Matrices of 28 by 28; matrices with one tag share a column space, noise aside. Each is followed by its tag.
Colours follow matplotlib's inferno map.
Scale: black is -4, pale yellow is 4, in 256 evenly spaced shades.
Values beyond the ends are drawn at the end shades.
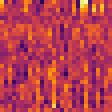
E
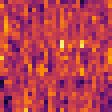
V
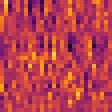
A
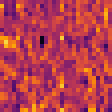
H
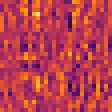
A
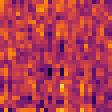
E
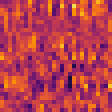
A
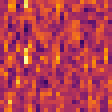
V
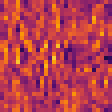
V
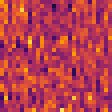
H
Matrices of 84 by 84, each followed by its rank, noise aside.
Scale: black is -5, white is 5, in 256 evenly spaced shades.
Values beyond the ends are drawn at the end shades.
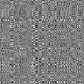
four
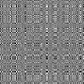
two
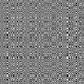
two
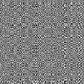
four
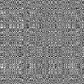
three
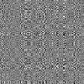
four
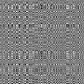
two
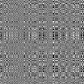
two
